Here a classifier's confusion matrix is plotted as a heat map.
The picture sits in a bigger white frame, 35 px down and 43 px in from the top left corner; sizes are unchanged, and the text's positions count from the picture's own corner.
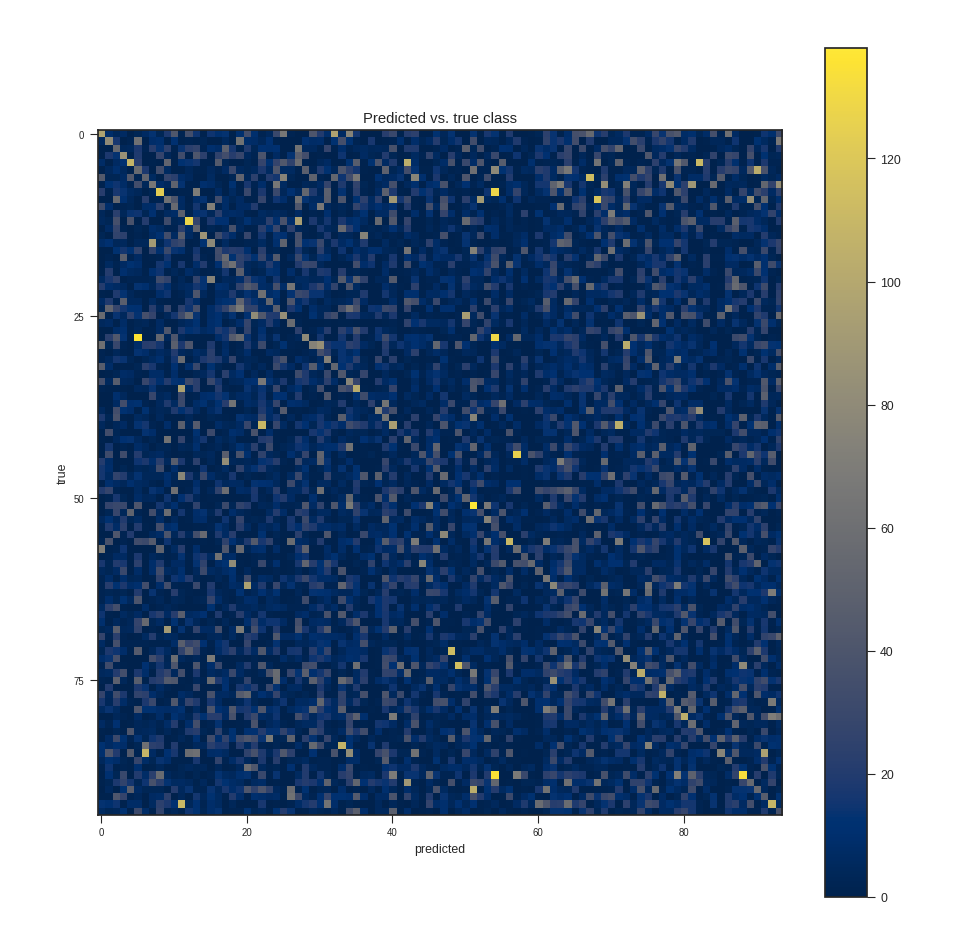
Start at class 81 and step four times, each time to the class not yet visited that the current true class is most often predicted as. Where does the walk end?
7
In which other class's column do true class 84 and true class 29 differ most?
33
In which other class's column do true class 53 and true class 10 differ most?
15
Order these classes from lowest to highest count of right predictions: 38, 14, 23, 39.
23, 39, 38, 14
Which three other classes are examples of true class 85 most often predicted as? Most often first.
6, 91, 34
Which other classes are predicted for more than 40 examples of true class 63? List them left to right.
69, 72, 75, 92
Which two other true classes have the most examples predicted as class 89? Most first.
9, 44
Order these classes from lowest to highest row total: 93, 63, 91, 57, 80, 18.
93, 63, 18, 91, 57, 80
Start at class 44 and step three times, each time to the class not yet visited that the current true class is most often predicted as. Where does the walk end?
32
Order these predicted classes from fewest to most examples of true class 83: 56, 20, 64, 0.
0, 64, 56, 20
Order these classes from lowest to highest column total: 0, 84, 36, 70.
84, 36, 0, 70
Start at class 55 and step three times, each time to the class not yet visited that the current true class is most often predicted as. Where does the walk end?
70
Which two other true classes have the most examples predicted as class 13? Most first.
8, 85
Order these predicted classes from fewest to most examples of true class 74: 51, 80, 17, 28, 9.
17, 80, 9, 28, 51
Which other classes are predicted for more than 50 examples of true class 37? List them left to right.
18, 39, 55
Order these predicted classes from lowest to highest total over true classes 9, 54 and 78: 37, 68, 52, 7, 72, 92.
37, 7, 72, 92, 52, 68
